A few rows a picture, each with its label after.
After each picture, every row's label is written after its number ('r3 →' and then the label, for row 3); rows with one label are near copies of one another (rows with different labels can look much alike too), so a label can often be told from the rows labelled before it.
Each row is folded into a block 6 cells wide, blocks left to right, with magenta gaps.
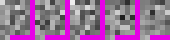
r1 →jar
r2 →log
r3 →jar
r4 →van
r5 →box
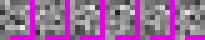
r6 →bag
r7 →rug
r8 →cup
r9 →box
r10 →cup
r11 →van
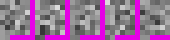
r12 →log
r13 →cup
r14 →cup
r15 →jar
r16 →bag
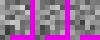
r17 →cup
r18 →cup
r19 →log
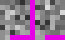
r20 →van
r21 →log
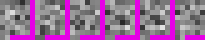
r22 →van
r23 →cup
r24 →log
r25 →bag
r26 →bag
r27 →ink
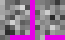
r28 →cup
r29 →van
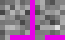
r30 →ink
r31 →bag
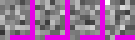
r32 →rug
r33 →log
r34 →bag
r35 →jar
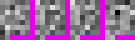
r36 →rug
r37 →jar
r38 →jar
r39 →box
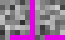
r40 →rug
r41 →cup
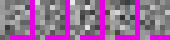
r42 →cup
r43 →jar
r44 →jar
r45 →van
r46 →log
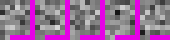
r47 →ink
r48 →bag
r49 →log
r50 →box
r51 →rug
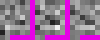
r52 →rug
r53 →bag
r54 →bag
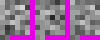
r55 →cup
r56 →van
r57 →cup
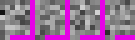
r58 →ink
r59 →cup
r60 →log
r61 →rug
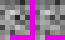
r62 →van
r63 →van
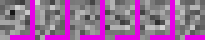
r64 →box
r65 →jar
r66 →van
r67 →bag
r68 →bag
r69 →jar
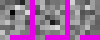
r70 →box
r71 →bag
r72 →jar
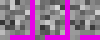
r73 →log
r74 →cup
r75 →log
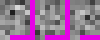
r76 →box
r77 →rug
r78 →van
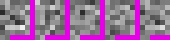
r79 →bag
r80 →jar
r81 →box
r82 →cup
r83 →bag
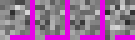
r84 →box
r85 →log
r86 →log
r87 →ink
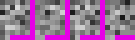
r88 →ink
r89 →box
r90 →ink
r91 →van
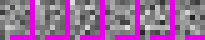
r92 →ink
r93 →jar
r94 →jar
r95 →bag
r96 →rug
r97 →van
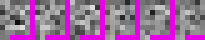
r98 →bag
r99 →ink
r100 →cup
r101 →van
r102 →box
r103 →van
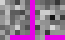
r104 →jar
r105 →van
